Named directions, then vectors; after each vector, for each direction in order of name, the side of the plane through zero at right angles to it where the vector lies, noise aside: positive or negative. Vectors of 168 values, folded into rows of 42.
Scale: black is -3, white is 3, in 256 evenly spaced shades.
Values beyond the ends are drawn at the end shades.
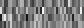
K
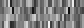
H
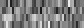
positive, positive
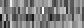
negative, positive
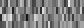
positive, positive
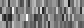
negative, negative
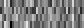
positive, negative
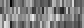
positive, negative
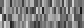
positive, negative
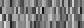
positive, negative
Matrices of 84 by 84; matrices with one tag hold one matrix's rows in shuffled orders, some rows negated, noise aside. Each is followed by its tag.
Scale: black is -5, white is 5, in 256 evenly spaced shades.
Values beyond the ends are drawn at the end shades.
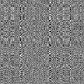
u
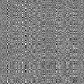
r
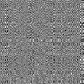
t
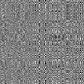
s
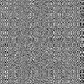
t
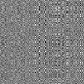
s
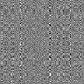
u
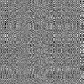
t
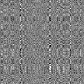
u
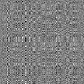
r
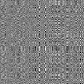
s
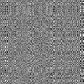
t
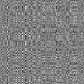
r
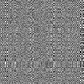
t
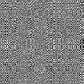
t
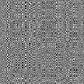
r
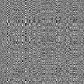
r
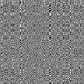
u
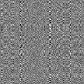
u
